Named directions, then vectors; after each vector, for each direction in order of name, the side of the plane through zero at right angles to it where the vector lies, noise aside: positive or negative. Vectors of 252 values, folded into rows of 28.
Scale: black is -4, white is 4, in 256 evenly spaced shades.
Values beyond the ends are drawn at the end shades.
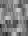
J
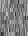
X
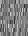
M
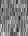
negative, negative, negative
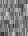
positive, negative, positive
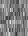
negative, negative, positive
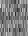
negative, positive, positive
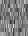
negative, positive, negative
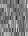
negative, negative, positive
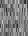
positive, negative, negative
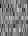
positive, negative, negative
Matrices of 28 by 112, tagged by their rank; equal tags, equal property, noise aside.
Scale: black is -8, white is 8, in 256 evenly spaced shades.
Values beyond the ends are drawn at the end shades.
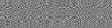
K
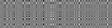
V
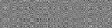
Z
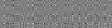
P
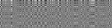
V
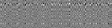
P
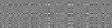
P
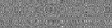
K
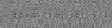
Z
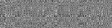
K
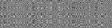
K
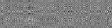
K
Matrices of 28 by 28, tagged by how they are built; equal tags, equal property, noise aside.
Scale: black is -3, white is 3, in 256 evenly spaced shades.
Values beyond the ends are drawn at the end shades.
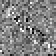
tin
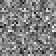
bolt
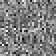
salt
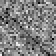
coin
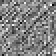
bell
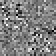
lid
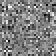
salt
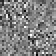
lid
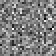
salt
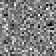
salt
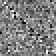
tin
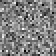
bolt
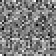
bolt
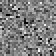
lid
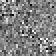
lid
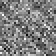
coin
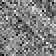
coin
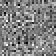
salt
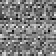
bolt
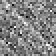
coin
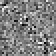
tin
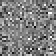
salt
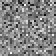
bolt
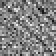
coin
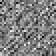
bell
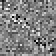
tin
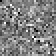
tin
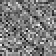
coin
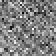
coin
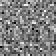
bolt
